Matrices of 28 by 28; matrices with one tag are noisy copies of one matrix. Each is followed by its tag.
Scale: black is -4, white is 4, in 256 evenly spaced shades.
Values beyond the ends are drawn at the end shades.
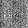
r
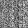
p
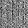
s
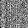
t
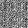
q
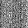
r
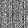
s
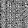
t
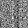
p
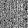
q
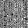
q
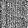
t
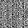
s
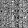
p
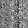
p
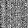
t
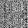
q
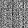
s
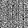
s
